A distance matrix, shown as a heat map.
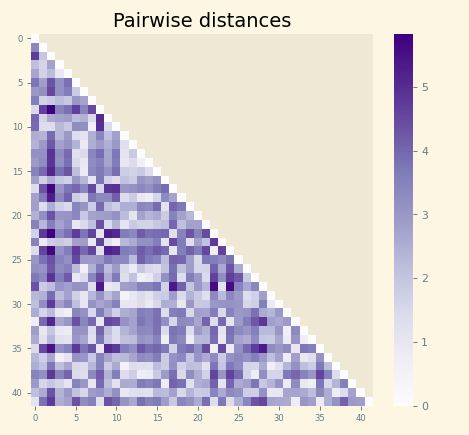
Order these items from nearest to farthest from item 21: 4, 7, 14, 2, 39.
14, 7, 39, 4, 2
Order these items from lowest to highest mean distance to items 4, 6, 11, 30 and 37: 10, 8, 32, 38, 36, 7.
38, 36, 7, 10, 32, 8
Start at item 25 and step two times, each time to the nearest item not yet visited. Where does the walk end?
12
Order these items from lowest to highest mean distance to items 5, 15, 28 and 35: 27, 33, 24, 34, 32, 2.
27, 34, 33, 32, 24, 2
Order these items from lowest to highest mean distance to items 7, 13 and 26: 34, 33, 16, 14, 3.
14, 16, 34, 33, 3
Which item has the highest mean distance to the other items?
2
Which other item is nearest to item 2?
10
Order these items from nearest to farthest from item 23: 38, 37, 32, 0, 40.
37, 40, 38, 0, 32
